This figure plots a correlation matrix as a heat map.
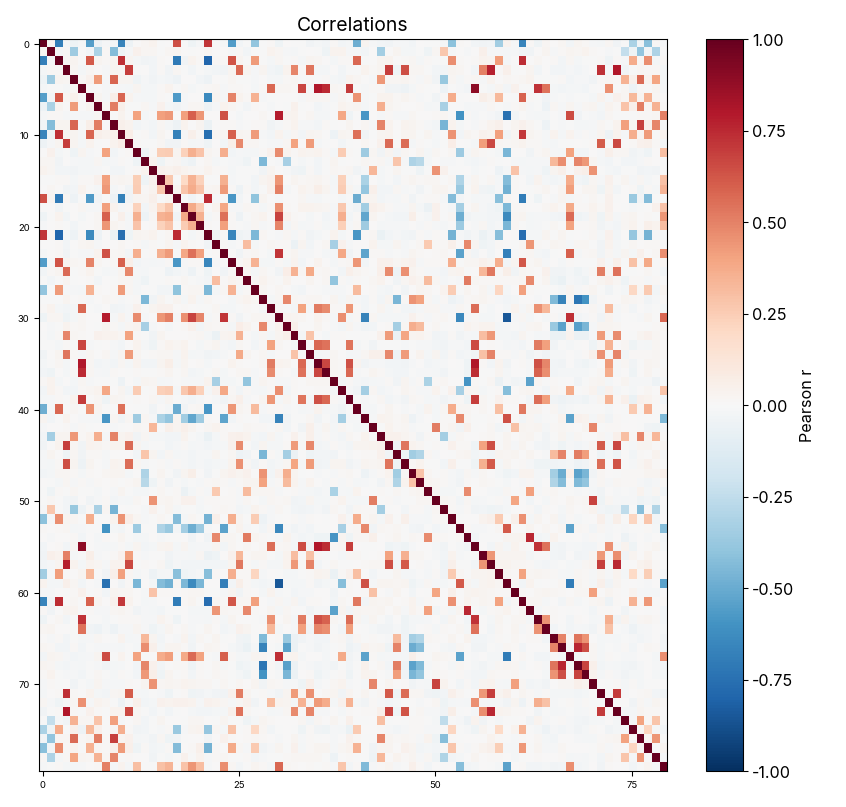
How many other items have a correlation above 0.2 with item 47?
3
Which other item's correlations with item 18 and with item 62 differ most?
54
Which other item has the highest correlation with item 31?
28
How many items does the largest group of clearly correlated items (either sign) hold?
15
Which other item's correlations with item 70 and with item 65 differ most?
50
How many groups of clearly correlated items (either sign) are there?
8
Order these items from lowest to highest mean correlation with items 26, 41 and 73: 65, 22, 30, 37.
30, 37, 65, 22
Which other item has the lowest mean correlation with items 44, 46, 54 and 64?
37
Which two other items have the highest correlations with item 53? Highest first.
59, 41
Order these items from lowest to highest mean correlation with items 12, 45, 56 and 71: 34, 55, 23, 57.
55, 23, 34, 57
